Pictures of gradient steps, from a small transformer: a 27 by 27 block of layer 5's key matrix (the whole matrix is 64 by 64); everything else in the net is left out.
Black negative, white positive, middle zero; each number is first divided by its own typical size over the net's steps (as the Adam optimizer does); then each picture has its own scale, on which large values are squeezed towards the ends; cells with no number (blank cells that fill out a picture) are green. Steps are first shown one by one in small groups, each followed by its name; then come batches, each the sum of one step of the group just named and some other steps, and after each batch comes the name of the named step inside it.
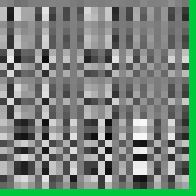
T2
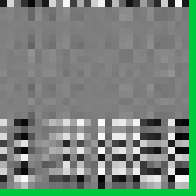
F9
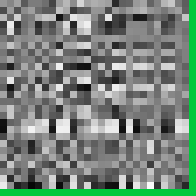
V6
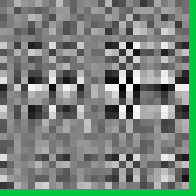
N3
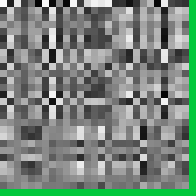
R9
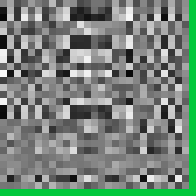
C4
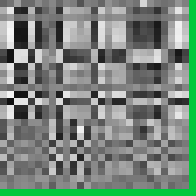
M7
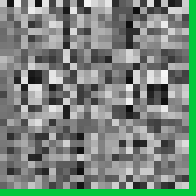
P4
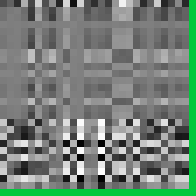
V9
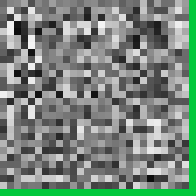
M7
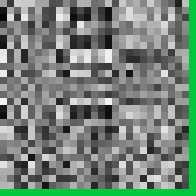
C4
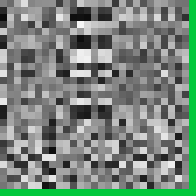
C4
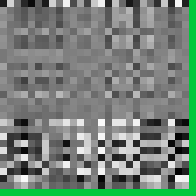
F9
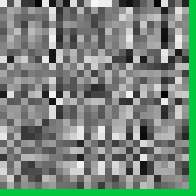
R9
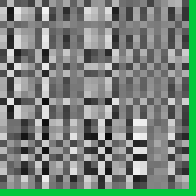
T2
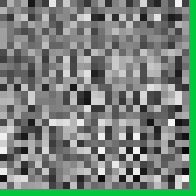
F9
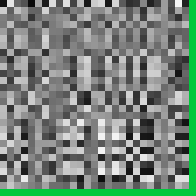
F9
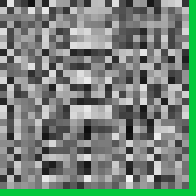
P4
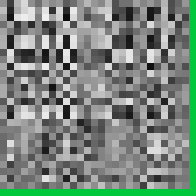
P4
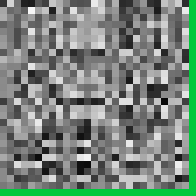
P4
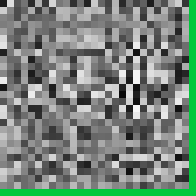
N3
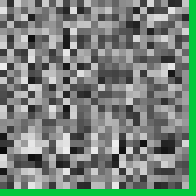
P4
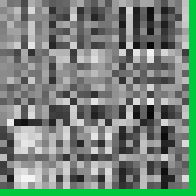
V6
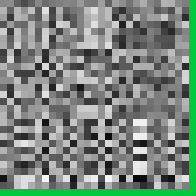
T2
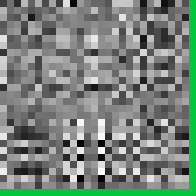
V9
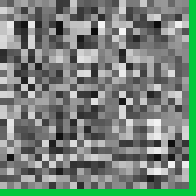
M7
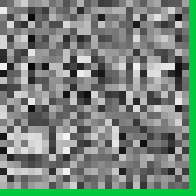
V6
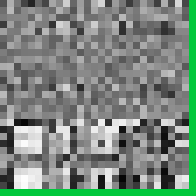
F9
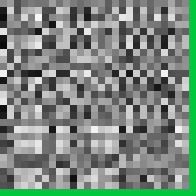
C4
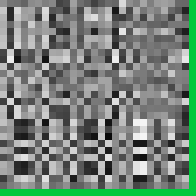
T2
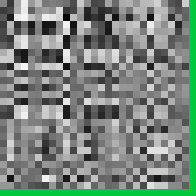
V6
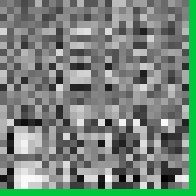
V9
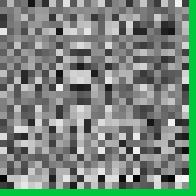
F9
